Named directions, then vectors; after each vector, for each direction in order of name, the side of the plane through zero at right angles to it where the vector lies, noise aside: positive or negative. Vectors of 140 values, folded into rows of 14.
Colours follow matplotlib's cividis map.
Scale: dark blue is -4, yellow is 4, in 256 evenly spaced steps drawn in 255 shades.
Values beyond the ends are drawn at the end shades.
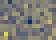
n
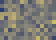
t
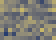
negative, negative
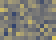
negative, negative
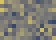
negative, negative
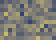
positive, positive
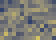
positive, positive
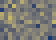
negative, positive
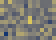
negative, negative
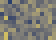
positive, negative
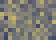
negative, positive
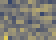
positive, negative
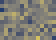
positive, positive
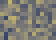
negative, positive
